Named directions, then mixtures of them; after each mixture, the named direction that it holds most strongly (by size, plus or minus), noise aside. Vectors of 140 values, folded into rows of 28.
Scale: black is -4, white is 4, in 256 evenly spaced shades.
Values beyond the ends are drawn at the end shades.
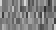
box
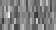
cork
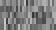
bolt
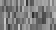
bolt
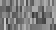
bolt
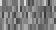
box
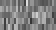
bolt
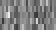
cork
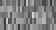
bolt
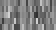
cork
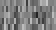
cork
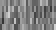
cork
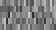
bolt
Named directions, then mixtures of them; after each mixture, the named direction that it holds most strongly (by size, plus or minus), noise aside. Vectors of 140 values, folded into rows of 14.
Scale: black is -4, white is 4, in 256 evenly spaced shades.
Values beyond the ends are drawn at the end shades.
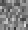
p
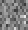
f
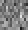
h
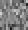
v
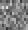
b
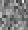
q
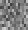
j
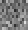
j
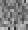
p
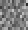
j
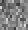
p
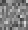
v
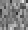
v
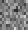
f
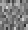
p
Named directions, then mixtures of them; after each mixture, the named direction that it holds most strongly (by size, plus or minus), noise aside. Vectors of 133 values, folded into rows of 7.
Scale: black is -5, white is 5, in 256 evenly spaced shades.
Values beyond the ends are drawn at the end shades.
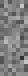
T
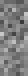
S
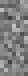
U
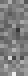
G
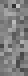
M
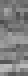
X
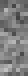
X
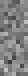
U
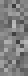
M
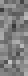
U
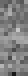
G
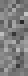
S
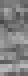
X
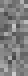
U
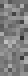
T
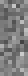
M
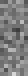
G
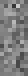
M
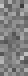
T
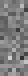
T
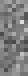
S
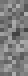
M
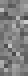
U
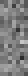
M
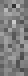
M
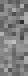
S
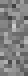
U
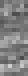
X
